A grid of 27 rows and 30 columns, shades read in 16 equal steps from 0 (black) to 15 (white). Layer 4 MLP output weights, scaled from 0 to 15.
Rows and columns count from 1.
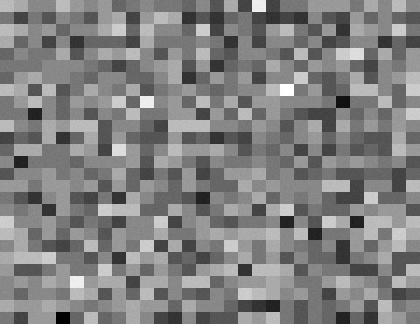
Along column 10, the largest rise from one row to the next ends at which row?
5
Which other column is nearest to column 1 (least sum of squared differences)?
27
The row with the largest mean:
24
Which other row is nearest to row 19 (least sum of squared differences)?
16
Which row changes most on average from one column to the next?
21
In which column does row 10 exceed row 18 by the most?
30
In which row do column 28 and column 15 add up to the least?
17
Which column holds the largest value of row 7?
22
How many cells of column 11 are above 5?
23
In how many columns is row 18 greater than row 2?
20
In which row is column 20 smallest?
26
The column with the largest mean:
1
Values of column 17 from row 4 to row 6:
3 5 6
